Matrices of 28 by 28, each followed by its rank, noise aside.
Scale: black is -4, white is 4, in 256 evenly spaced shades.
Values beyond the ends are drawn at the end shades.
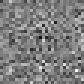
six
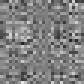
three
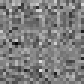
five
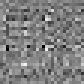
four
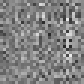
three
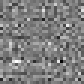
five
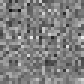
six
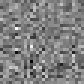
four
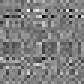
three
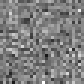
six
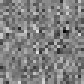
five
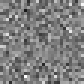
six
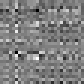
three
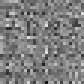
five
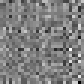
four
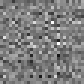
five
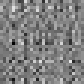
three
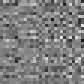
three
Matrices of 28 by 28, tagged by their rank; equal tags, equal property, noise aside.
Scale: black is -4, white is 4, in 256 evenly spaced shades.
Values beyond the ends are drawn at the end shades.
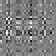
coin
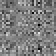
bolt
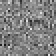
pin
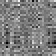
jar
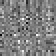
bolt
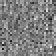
pin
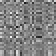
jar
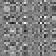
coin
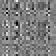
jar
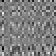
coin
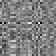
jar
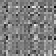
jar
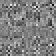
bolt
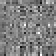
jar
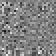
pin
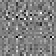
jar
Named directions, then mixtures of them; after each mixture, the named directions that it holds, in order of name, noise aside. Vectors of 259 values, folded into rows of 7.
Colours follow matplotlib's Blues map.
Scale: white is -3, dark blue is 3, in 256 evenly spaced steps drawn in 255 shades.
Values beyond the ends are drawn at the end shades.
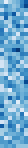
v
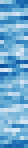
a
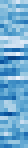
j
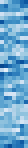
a.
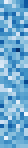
v.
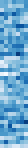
a, j, v.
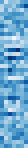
j, v.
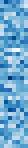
j, v.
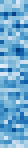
a, v.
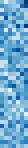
v.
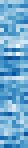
a, j.
